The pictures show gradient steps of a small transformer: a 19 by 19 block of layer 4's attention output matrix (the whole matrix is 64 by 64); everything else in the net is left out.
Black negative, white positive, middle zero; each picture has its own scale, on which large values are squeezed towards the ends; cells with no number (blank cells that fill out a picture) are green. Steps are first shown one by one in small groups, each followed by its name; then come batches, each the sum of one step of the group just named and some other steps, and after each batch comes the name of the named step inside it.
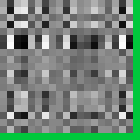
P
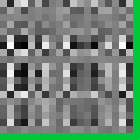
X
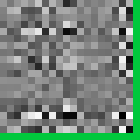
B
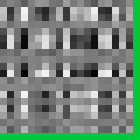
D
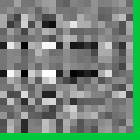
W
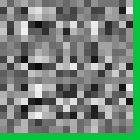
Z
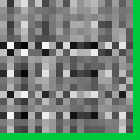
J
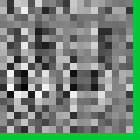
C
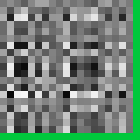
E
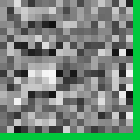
W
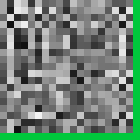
P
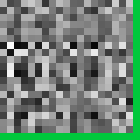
J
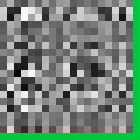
E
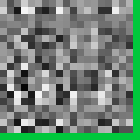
C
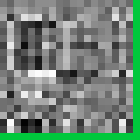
W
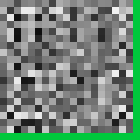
C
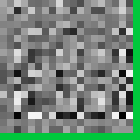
B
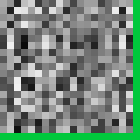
P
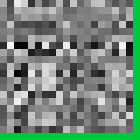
X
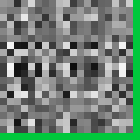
E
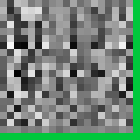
X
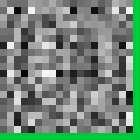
W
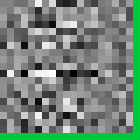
W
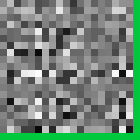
B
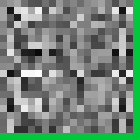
P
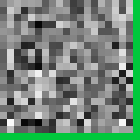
Z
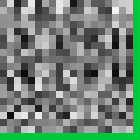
D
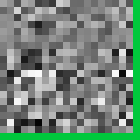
Z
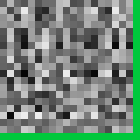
D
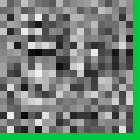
J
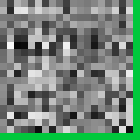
P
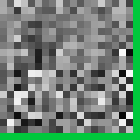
C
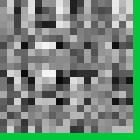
W
